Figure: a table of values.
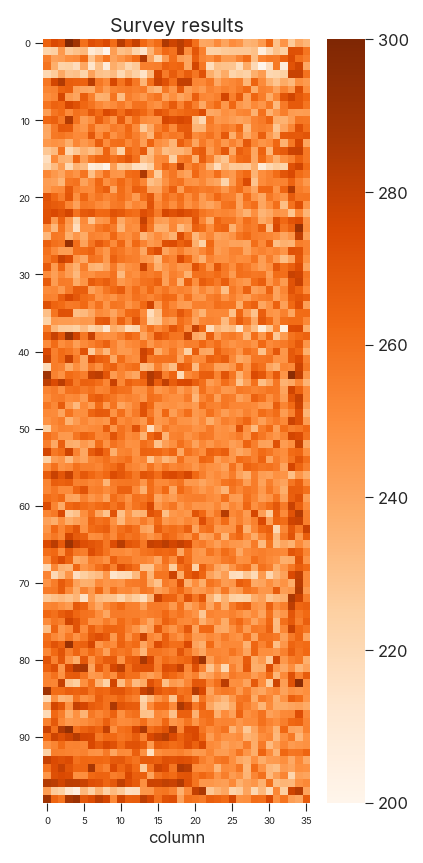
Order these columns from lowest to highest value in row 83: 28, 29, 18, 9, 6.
18, 29, 6, 28, 9
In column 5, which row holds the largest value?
81
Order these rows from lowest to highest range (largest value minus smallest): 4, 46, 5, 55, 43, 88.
88, 55, 46, 5, 4, 43
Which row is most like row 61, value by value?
83
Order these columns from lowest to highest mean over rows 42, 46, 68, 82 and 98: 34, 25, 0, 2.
0, 2, 25, 34
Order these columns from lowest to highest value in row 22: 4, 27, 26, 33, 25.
33, 27, 26, 25, 4
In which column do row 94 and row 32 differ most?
6
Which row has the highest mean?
98
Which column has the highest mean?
34
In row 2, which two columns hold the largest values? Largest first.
13, 33
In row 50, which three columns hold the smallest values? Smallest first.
14, 0, 28
